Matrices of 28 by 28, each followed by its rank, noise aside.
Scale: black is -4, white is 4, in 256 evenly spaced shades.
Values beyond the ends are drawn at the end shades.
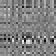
two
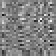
three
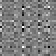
two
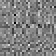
four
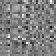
three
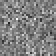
eight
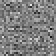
six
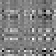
two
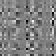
two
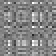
two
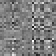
two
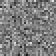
eight
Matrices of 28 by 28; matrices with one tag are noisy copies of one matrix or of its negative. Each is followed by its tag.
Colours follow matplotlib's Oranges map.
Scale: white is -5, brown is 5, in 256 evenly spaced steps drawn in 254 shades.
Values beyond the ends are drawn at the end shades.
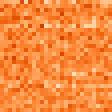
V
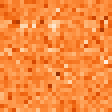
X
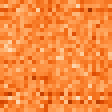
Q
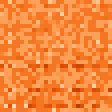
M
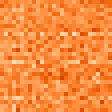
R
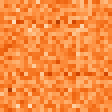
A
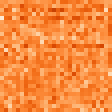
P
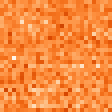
M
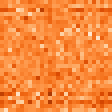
Q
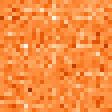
P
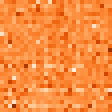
M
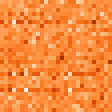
A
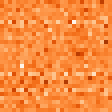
A
